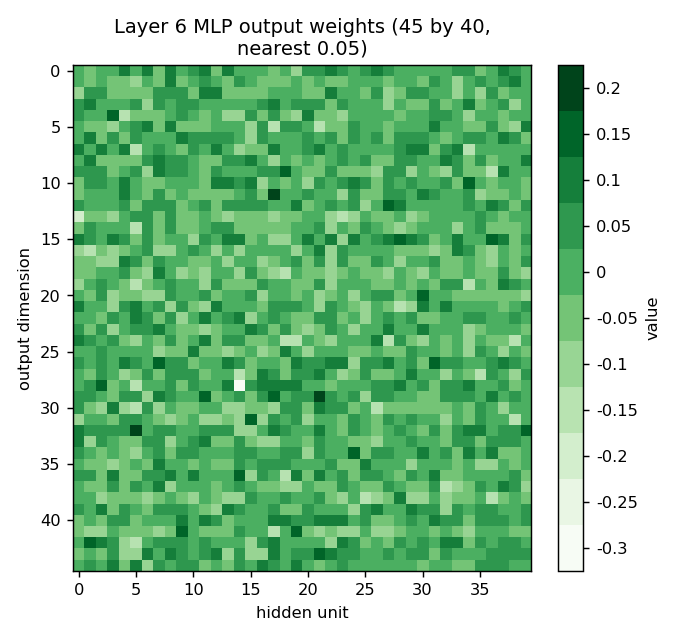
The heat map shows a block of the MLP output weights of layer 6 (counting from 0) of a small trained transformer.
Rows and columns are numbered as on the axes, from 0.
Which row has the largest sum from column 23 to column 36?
15
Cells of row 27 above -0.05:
24
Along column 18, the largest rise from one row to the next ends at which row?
25
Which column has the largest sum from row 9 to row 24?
4
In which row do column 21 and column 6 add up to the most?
43
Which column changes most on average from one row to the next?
5
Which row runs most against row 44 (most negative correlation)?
0
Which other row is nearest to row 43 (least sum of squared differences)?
40
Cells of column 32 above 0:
13
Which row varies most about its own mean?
28
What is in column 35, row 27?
-0.15
